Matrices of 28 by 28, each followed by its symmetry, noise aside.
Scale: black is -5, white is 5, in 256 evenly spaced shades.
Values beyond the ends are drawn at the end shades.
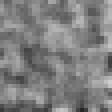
antisymmetric.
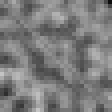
symmetric across the other diagonal.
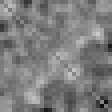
symmetric.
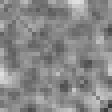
symmetric.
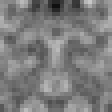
mirrored left to right.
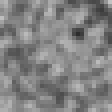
symmetric across the other diagonal.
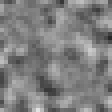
antisymmetric.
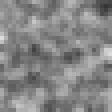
no symmetry.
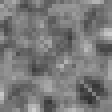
symmetric.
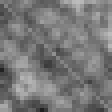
symmetric across the other diagonal.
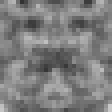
mirrored left to right.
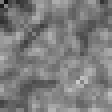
symmetric.
